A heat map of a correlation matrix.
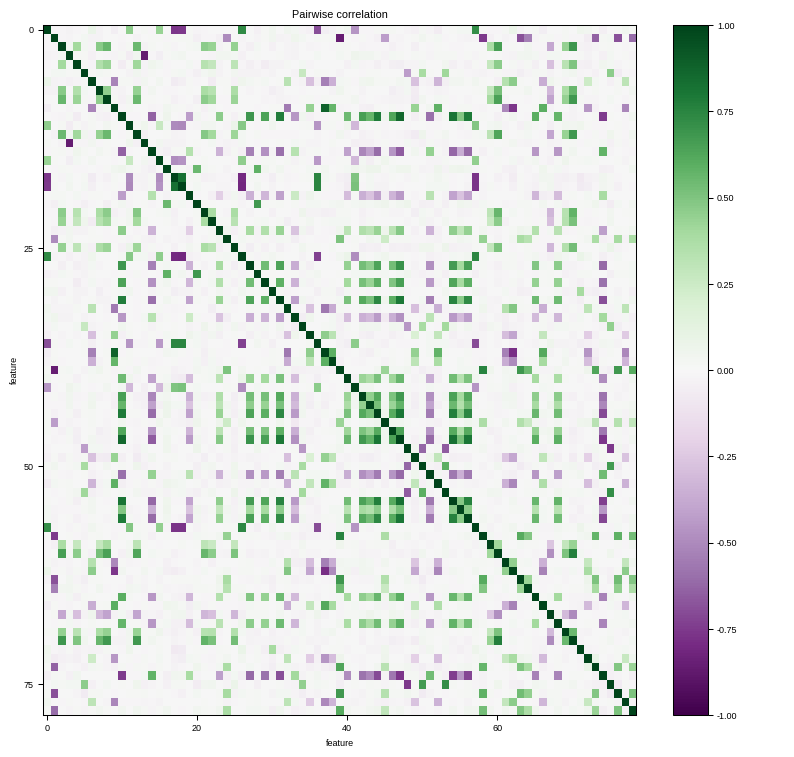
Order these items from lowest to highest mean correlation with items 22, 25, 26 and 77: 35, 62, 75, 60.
35, 75, 62, 60
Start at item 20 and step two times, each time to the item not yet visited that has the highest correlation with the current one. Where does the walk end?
16
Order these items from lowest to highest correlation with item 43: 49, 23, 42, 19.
19, 49, 23, 42
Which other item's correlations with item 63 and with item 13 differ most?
3
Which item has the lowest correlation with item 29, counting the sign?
74
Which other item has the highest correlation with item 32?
62
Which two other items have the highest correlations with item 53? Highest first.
75, 50
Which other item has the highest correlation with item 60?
70
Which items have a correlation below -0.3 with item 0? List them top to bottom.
17, 18, 36, 41
